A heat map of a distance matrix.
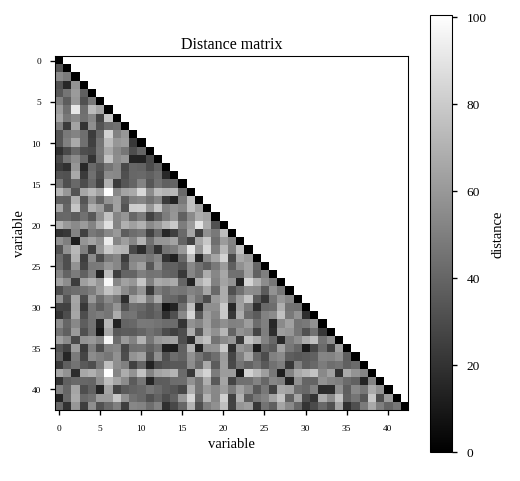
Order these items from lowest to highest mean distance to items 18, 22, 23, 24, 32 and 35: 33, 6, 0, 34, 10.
33, 0, 10, 34, 6
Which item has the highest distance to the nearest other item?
6
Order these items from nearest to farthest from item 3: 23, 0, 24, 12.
24, 0, 12, 23
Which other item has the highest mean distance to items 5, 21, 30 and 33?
20
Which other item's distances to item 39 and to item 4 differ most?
28
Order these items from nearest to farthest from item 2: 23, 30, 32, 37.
37, 32, 30, 23
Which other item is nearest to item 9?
12
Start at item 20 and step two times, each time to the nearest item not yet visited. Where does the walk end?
11
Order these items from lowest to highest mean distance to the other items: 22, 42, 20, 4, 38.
42, 4, 22, 38, 20
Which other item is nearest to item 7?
32
